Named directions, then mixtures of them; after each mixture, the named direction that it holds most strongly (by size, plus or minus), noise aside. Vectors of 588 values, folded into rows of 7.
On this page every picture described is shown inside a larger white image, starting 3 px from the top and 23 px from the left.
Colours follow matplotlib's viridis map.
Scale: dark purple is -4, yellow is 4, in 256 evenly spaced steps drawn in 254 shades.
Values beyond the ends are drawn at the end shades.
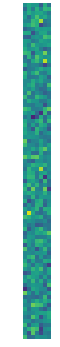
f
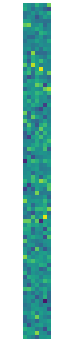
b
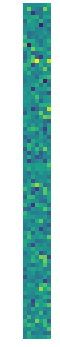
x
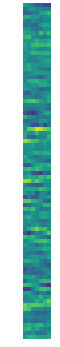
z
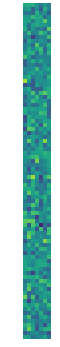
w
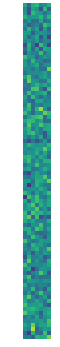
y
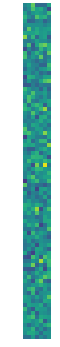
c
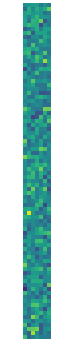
f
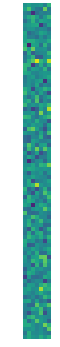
x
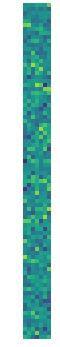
b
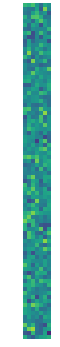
w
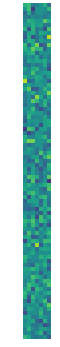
w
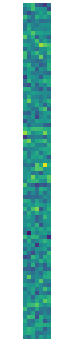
c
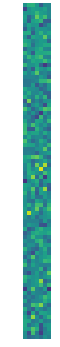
f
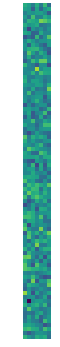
c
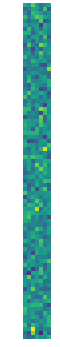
y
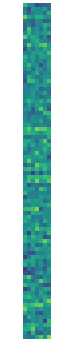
z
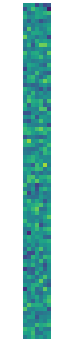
c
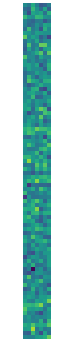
y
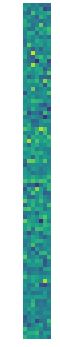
x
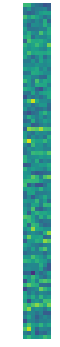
z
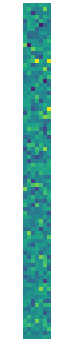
x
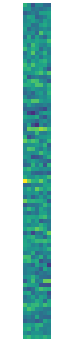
z
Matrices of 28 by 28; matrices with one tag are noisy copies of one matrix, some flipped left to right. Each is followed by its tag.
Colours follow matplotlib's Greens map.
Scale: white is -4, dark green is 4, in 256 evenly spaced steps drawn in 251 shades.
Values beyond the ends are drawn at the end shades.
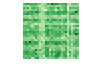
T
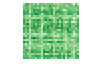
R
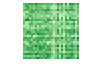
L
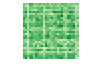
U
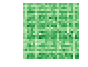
U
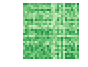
L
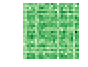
U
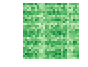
T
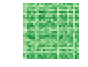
U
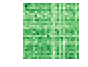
L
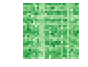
T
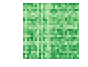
L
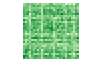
R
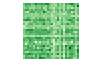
L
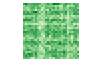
T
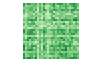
L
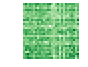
L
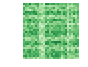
T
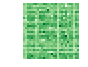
U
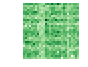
T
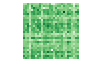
R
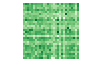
L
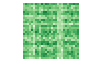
T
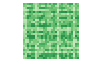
U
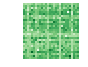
R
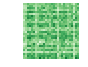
U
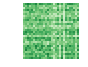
L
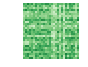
L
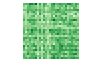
L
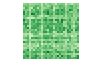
R
